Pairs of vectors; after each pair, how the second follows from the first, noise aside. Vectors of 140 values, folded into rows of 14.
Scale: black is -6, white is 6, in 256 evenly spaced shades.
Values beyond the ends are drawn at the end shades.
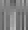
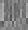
wrapped around.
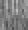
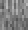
copied.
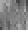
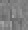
wrapped around, negated, shrunk.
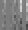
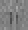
wrapped around, negated, shrunk.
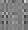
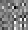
wrapped around, negated, scaled up.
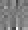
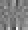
copied.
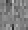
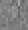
wrapped around, negated, shrunk.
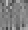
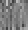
copied.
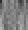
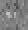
wrapped around, negated, partly zeroed.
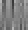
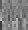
wrapped around.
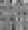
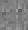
wrapped around, negated, shrunk.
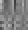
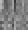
copied.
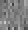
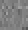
wrapped around, negated, shrunk.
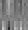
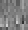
wrapped around.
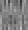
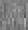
wrapped around, negated, shrunk.
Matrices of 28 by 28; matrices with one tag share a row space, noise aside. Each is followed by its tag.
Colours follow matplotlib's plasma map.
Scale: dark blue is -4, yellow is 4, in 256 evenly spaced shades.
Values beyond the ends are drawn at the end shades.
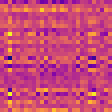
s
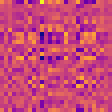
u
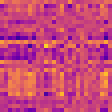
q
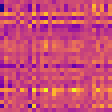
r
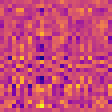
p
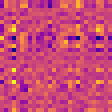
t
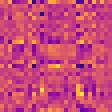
u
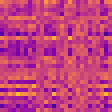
q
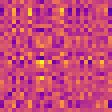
p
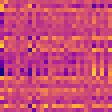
r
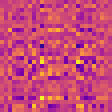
u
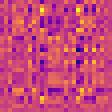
u
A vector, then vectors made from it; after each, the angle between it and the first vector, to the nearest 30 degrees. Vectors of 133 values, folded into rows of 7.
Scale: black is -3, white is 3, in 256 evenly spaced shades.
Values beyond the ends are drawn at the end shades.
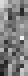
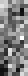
30 degrees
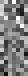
60 degrees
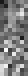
150 degrees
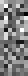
60 degrees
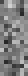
60 degrees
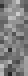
120 degrees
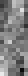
120 degrees
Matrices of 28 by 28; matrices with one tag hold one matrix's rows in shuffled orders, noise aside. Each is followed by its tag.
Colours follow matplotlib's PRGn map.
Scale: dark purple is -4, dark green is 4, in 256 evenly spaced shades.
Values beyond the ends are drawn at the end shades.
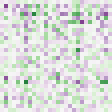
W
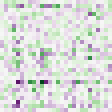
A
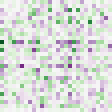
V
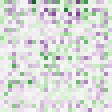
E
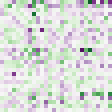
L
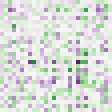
E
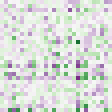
E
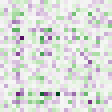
A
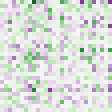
L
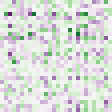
E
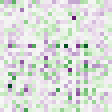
E
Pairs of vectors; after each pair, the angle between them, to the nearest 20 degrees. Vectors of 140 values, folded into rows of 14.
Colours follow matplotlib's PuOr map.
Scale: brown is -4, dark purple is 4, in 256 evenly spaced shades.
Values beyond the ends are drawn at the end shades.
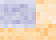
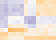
40 degrees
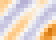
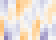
140 degrees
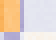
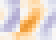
120 degrees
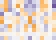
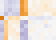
80 degrees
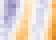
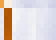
120 degrees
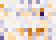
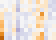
120 degrees
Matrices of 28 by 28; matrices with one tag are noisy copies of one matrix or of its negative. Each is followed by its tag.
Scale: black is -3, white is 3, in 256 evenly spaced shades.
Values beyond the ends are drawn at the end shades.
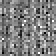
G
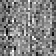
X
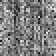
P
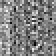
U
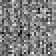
G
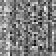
U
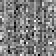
P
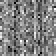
P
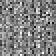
G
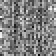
P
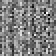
G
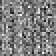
G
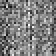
X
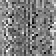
X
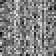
P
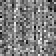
P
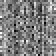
P
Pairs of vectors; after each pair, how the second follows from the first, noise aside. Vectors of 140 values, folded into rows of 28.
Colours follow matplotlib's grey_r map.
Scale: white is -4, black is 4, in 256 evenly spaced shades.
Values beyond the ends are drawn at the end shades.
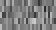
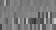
negated, partly zeroed.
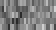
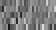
sign-scrambled.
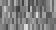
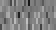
reversed, negated, partly zeroed.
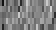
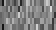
copied.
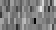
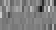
negated, partly zeroed.
